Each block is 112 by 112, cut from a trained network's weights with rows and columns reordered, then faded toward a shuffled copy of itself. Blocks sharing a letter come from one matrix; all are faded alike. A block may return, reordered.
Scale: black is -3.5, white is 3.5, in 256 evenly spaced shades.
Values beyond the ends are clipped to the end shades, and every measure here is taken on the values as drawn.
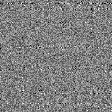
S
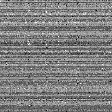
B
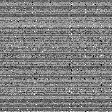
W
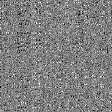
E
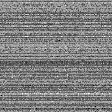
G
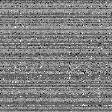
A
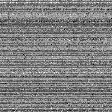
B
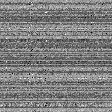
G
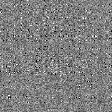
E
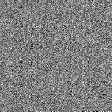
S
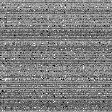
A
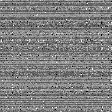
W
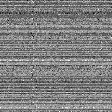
B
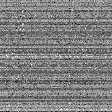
B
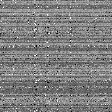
A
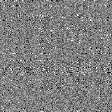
E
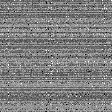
W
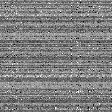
W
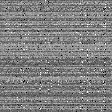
A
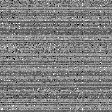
W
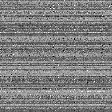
B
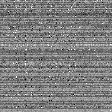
W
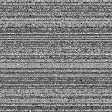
G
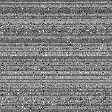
W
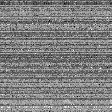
G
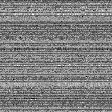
G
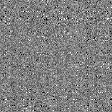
E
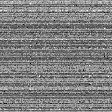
B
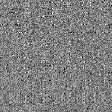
S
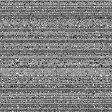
A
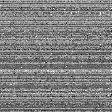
B
